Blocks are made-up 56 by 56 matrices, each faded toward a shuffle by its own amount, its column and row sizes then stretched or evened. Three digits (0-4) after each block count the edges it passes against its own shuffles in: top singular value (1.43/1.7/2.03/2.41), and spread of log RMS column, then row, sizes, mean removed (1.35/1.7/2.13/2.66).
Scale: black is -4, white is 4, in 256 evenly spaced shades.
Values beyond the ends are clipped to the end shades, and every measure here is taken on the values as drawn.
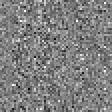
0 3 1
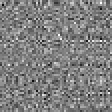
4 2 3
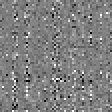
2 4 1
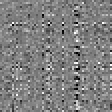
4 4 3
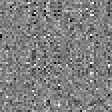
3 3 2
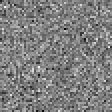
0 0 0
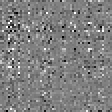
1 3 3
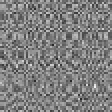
4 0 3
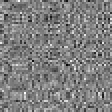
4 2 2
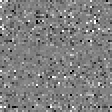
0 1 3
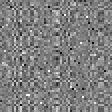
4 2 0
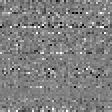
2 0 4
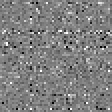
2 1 3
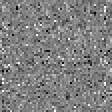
1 2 1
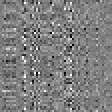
4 4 1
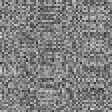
3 0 1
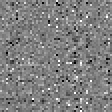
1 3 1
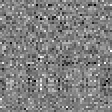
3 0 3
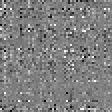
0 3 4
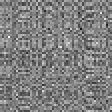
4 2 0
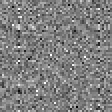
3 2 0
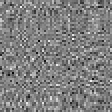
3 1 1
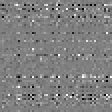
4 2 4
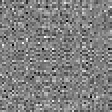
3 2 0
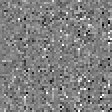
0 3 1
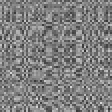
4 0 4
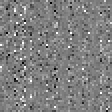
0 3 0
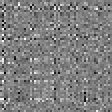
4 3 3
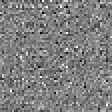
2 2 1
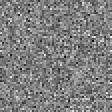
1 0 1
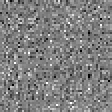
3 1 0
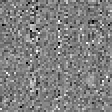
2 3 0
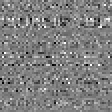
3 0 4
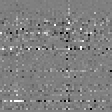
1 1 4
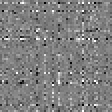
3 3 3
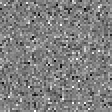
0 1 0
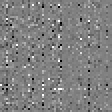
1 4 2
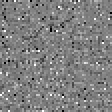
0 1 1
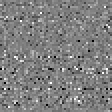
1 0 3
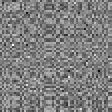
4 0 1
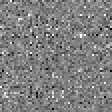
1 2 3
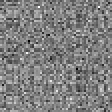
3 0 0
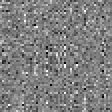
3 3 0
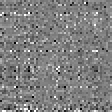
3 2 3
